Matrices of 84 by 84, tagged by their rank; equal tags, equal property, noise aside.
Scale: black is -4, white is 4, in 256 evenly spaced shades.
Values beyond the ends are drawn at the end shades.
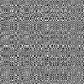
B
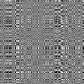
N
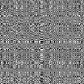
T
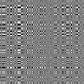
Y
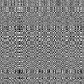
N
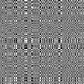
N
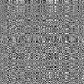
T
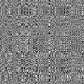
T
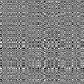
N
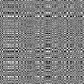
Y
